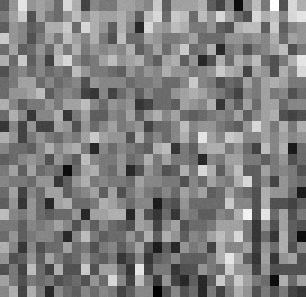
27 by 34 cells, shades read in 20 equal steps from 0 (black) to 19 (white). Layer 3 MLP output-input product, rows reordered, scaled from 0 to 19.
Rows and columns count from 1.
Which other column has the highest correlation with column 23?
21
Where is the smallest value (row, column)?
27, 18
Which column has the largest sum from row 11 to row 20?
30
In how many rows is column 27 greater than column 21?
16
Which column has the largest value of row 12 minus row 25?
29
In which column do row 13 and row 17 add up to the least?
7
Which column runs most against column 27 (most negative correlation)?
31
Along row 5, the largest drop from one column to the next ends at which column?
25
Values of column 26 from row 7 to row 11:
13 8 7 10 9
